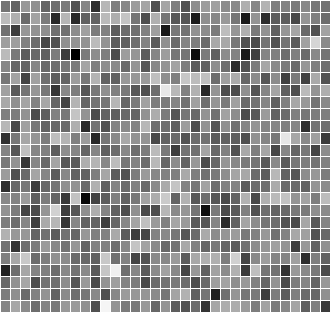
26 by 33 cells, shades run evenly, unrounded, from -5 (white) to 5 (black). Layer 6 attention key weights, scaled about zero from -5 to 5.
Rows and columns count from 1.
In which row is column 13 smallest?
2
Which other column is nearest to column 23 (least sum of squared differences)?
24
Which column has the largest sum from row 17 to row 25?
4
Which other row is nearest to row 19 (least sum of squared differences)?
21
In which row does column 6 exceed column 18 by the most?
8
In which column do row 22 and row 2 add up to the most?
25
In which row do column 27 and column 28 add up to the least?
17
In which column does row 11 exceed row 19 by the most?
31
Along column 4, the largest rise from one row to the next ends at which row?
16
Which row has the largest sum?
5
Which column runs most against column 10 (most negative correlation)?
3
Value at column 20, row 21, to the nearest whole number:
0
